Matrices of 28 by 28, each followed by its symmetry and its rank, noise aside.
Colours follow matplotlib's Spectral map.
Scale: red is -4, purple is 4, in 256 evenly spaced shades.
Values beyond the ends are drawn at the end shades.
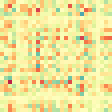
no symmetry, rank three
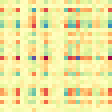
no symmetry, rank one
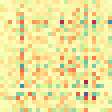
no symmetry, rank three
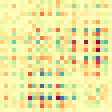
antisymmetric, rank two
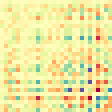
symmetric, rank two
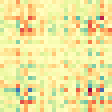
no symmetry, rank two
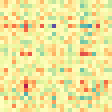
no symmetry, rank three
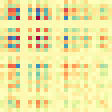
symmetric, rank one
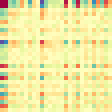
symmetric, rank one
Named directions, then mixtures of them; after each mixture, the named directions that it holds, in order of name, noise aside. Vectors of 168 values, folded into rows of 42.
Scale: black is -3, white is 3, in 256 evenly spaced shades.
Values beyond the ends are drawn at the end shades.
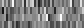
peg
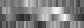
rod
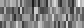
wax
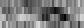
rod.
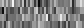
peg, wax.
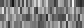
peg, wax.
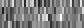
peg.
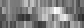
rod.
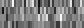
peg.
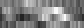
rod.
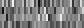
peg.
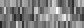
rod, wax.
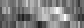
rod.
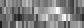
rod, wax.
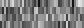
peg, wax.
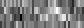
rod, wax.
